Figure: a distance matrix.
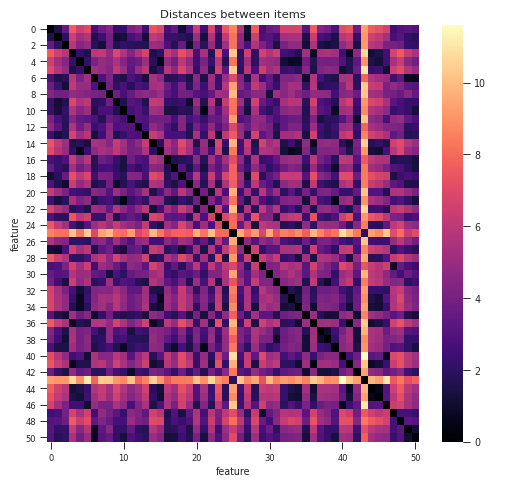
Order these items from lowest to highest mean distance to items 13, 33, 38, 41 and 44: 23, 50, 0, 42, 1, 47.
42, 50, 1, 23, 47, 0
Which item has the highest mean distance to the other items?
43
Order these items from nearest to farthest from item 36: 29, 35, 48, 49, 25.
35, 49, 29, 48, 25
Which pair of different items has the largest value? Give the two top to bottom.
40, 43
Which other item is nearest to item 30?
8
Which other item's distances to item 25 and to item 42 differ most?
11
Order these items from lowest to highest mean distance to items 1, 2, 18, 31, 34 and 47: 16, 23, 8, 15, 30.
16, 23, 30, 8, 15
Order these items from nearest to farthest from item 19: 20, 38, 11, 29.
38, 11, 29, 20
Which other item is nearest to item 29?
47
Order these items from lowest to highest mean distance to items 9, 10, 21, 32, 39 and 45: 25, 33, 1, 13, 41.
1, 13, 33, 41, 25
